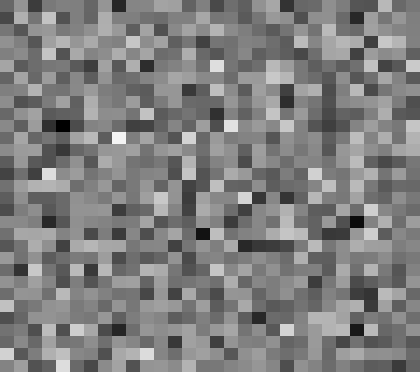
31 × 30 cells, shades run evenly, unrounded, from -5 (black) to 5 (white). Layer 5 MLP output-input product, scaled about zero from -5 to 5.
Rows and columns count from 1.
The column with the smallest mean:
5
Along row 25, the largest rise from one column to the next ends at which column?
28
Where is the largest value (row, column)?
12, 9
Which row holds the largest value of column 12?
17
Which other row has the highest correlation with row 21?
27
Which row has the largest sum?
30
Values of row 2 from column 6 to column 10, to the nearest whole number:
0 -1 2 0 0
